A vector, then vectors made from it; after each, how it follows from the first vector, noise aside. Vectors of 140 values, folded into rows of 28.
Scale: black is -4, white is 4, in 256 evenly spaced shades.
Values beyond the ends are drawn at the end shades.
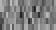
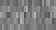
reversed, negated, shrunk.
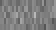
reversed, negated, shrunk.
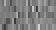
wrapped around, negated, partly zeroed.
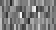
sign-scrambled.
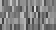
sign-scrambled.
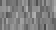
reversed, negated, shrunk.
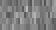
reversed, negated, shrunk.
